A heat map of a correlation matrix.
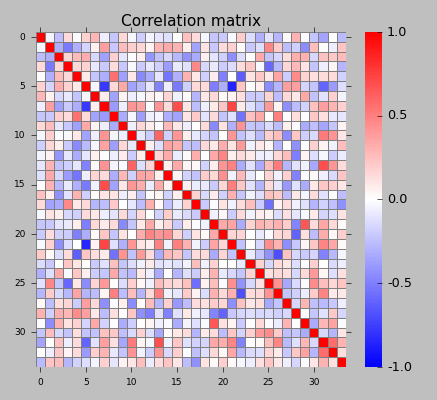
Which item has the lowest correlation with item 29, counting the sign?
1
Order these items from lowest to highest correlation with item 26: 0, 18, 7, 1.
0, 18, 7, 1
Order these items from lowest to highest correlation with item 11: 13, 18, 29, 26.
26, 13, 29, 18
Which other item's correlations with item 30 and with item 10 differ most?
13
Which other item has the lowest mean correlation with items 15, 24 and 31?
5
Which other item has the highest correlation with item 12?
20
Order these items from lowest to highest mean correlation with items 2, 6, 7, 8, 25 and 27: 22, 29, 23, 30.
22, 23, 30, 29
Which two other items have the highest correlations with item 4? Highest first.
8, 28
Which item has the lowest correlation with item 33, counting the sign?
17
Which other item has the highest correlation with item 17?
3
